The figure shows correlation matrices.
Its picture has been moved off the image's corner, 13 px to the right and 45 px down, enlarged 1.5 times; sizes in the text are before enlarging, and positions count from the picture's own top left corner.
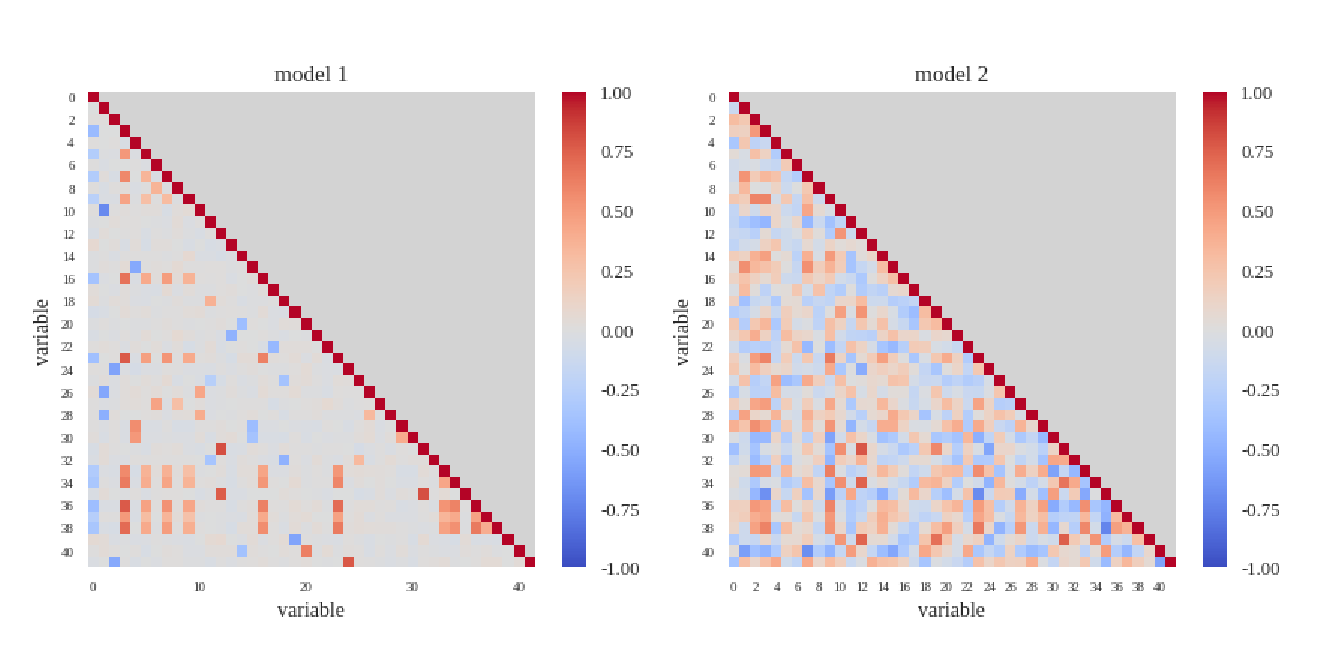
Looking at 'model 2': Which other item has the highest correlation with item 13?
41
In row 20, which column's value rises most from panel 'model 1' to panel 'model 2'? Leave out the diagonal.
14
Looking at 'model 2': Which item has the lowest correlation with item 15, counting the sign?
40
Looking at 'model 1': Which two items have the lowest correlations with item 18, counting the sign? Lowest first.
32, 25
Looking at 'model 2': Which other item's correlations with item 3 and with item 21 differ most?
35
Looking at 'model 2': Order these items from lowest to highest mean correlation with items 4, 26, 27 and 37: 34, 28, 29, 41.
34, 29, 28, 41
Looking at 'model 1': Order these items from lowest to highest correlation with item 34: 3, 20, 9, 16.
20, 9, 16, 3
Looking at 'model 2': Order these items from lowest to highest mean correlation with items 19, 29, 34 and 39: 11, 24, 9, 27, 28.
24, 11, 28, 9, 27
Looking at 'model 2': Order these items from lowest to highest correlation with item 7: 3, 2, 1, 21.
21, 2, 3, 1
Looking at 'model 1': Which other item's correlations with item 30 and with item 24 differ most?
41
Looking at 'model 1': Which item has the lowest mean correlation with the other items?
0
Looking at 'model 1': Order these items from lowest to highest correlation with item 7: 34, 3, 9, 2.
2, 9, 34, 3
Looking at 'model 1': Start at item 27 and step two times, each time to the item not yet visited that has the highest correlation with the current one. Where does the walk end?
8
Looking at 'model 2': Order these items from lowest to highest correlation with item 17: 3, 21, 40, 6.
3, 40, 21, 6
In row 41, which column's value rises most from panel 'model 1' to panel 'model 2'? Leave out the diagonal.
2
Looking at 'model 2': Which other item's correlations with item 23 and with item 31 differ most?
9
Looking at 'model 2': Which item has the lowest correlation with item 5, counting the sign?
25
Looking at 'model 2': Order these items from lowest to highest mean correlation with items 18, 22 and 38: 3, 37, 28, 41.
28, 41, 37, 3
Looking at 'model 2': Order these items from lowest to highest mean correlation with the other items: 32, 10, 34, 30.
30, 32, 34, 10
